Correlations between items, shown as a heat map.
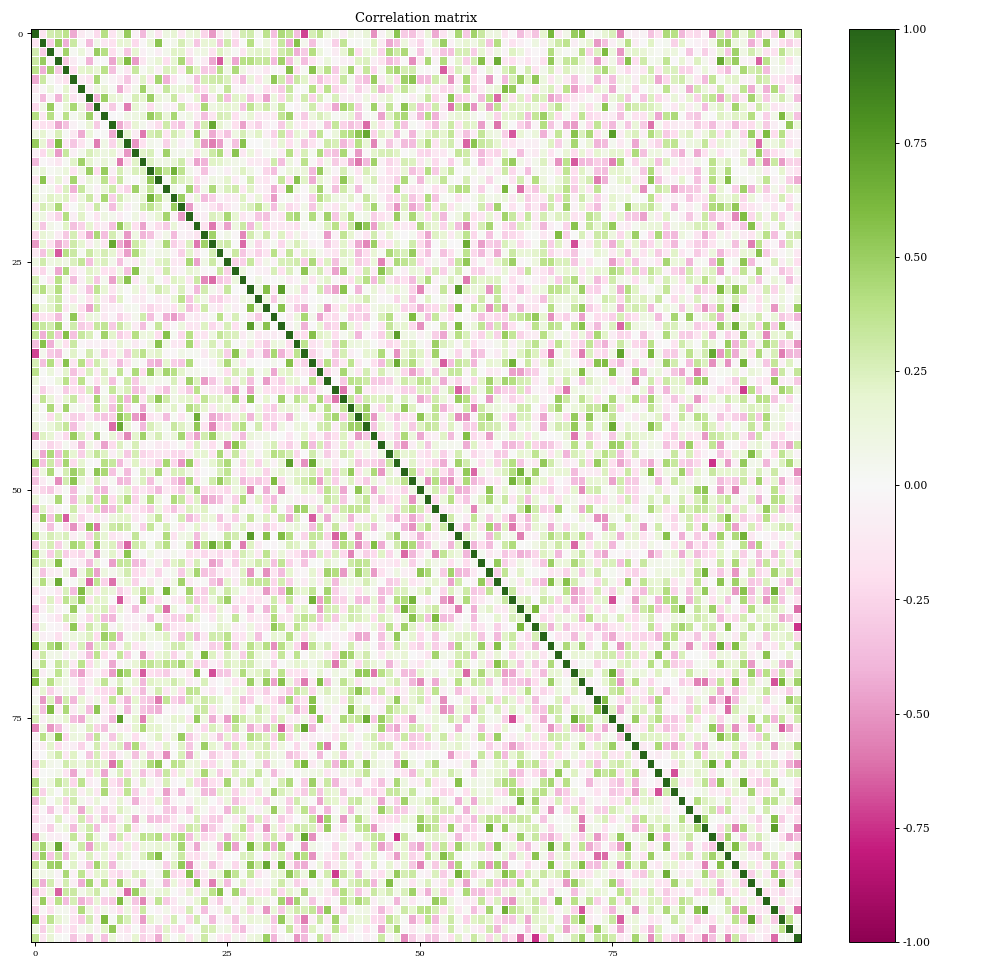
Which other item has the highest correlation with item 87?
96
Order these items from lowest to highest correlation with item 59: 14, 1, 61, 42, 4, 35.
1, 14, 35, 4, 61, 42
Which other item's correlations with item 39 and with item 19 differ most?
69
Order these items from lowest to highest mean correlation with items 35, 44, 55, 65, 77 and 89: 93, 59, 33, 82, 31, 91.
59, 93, 33, 31, 82, 91
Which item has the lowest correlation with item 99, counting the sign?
65
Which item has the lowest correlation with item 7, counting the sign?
60
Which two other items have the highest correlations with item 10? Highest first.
23, 98
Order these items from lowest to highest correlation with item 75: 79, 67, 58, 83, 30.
83, 79, 67, 30, 58
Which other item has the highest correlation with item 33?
47
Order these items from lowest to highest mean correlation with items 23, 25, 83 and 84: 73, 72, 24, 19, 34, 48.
19, 72, 73, 24, 34, 48
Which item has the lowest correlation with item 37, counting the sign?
86
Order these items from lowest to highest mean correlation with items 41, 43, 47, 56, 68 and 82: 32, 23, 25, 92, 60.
23, 60, 32, 25, 92
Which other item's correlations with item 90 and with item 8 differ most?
74
